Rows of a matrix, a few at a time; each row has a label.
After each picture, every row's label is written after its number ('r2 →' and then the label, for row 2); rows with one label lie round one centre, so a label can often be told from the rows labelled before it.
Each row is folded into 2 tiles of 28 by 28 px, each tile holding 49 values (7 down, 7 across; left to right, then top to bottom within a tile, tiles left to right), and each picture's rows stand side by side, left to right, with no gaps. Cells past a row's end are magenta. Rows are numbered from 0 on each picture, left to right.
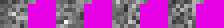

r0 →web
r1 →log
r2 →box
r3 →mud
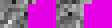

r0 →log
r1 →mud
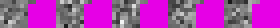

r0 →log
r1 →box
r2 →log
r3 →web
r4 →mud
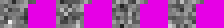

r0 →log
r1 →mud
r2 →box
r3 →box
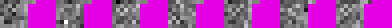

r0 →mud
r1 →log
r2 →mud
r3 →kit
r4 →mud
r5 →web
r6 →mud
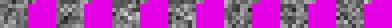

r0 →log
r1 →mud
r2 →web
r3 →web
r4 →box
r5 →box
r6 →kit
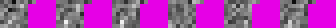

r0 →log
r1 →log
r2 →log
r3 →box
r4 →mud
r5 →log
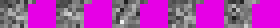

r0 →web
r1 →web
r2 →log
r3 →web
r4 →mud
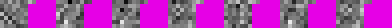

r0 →kit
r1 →log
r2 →log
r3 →mud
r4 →box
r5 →log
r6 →mud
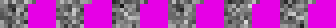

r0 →box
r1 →box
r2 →web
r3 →box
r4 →mud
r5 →web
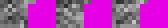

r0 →mud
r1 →web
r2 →mud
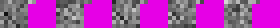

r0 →kit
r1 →web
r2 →kit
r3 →kit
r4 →box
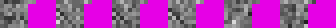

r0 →mud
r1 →kit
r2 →kit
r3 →kit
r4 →log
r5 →box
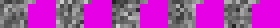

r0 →mud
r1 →box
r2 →web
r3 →mud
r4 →box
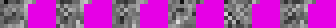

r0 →mud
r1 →mud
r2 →mud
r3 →log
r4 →kit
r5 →mud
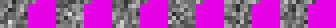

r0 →log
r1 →web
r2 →log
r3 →kit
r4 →box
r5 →box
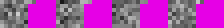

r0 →box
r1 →mud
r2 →web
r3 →kit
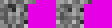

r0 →box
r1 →box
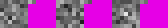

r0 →kit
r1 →box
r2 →web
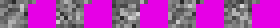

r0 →log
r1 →kit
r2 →web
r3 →log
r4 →web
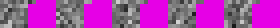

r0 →log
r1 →kit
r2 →box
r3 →log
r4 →box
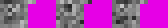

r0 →mud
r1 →box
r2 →mud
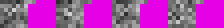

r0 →mud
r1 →web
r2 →mud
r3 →kit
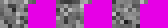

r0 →box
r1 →mud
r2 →kit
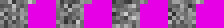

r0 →kit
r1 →mud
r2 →web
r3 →kit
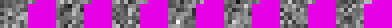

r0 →web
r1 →box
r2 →box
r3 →log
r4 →log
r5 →kit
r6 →mud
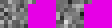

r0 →kit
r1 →log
